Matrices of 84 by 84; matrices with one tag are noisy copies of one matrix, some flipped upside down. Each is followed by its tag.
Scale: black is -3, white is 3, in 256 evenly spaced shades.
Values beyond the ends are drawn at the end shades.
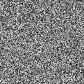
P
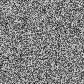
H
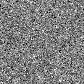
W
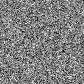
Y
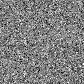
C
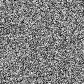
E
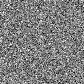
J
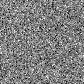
H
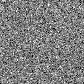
W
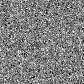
C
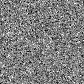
Y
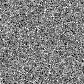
E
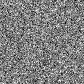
W
